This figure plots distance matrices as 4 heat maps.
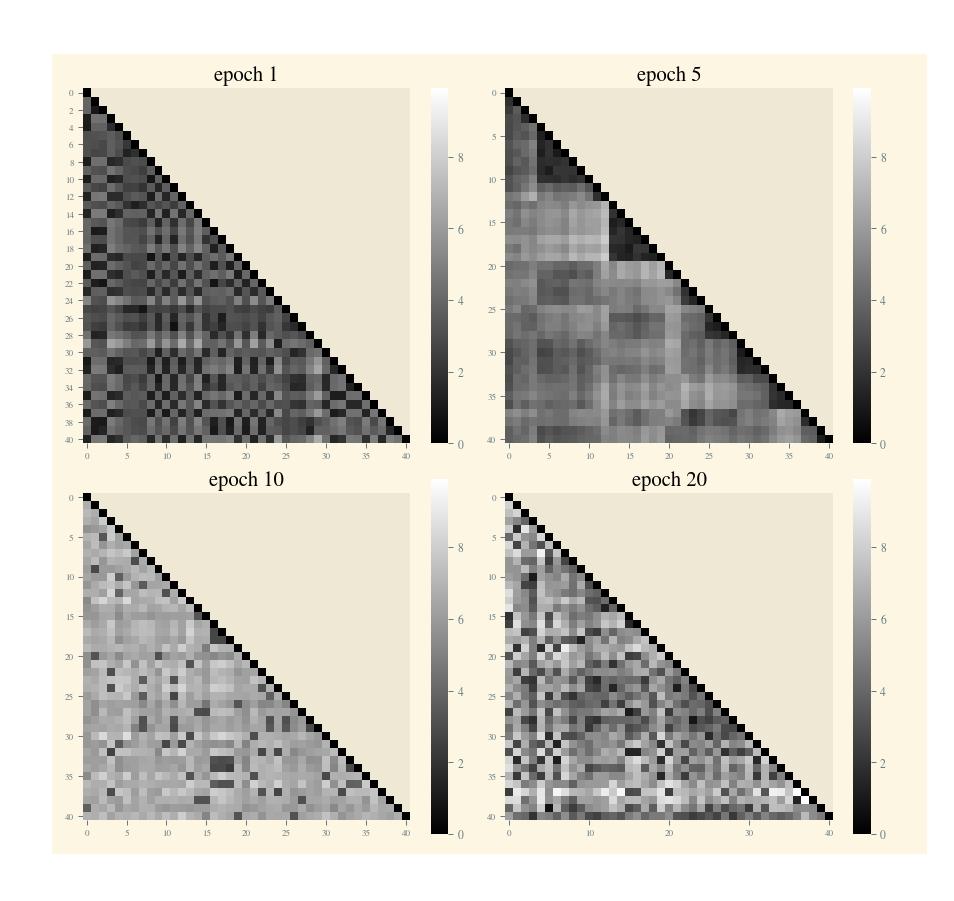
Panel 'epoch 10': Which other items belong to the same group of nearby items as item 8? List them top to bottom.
6
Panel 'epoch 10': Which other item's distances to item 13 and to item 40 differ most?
30
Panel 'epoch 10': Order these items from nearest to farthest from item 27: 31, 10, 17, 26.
26, 31, 10, 17
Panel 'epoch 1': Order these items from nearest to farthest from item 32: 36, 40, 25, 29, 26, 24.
40, 25, 26, 36, 24, 29
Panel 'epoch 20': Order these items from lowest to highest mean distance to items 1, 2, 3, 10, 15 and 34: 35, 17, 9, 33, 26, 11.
11, 17, 26, 35, 33, 9
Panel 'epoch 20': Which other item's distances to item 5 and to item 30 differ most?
39
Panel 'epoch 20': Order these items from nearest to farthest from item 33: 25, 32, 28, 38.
28, 25, 38, 32
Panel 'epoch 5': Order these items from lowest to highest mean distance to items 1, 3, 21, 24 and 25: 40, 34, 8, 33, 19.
8, 40, 33, 34, 19
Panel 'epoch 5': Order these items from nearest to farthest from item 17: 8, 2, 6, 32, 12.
32, 2, 6, 8, 12
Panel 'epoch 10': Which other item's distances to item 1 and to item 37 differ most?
24
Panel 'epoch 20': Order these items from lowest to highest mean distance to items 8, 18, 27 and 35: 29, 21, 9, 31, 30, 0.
9, 30, 29, 31, 0, 21
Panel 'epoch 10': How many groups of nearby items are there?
11
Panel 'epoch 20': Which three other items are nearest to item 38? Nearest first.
36, 8, 2
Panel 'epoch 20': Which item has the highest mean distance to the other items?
37
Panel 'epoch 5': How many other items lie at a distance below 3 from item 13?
6
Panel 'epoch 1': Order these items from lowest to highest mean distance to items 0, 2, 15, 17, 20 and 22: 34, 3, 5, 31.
34, 5, 31, 3
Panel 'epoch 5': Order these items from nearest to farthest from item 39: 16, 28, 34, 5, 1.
5, 28, 1, 16, 34
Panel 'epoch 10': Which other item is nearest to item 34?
18
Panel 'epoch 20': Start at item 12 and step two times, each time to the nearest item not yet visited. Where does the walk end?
26
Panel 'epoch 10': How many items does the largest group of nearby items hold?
6
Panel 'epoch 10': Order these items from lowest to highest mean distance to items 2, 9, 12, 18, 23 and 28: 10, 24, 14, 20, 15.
20, 10, 15, 14, 24
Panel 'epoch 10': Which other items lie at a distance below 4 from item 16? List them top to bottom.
17, 18, 33, 34, 36
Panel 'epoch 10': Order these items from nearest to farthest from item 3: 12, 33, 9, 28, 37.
37, 9, 28, 33, 12
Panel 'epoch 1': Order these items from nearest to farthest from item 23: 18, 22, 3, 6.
3, 6, 22, 18
